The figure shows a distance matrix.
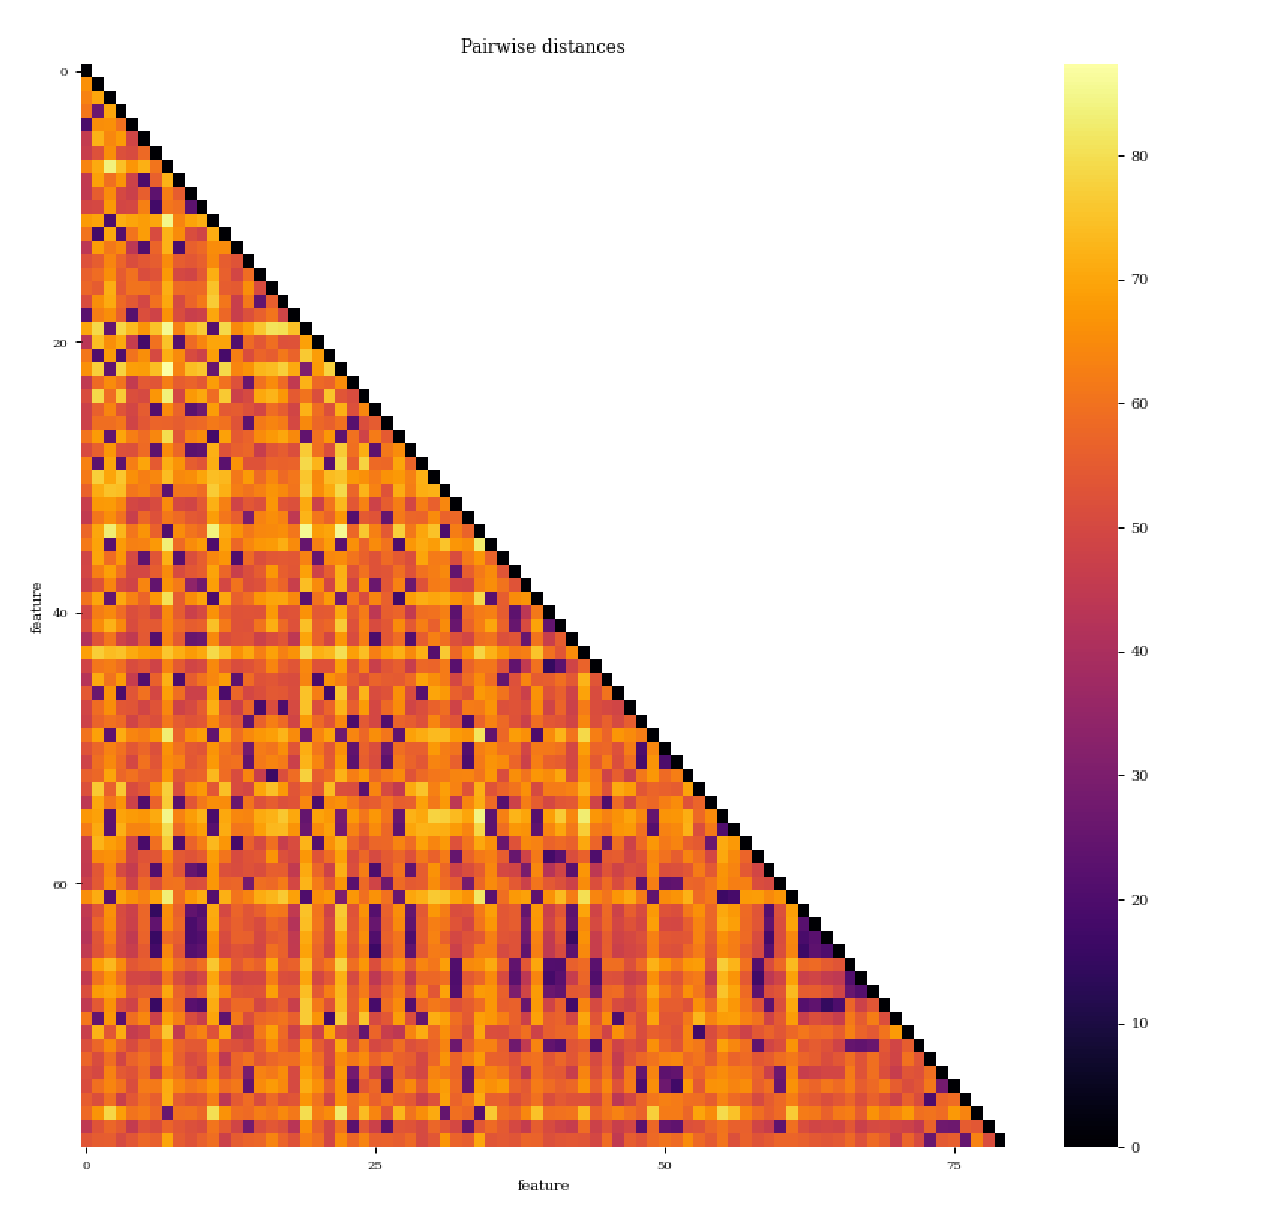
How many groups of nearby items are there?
13
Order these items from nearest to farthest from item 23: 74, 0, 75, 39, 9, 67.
75, 74, 0, 67, 9, 39
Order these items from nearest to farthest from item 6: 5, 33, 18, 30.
18, 33, 5, 30
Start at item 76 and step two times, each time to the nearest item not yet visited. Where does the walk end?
79
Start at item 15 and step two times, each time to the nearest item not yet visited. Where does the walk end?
17
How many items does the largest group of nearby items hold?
13
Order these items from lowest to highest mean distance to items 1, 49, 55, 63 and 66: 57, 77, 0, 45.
0, 45, 57, 77
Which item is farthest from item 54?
7
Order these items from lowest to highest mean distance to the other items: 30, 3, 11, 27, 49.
27, 3, 49, 11, 30
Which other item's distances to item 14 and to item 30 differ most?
43
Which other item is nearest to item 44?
40
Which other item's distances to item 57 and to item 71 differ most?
53
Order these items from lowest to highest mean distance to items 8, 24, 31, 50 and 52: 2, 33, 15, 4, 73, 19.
33, 4, 15, 73, 2, 19
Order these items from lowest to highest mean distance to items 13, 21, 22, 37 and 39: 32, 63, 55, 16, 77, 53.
55, 32, 53, 63, 16, 77
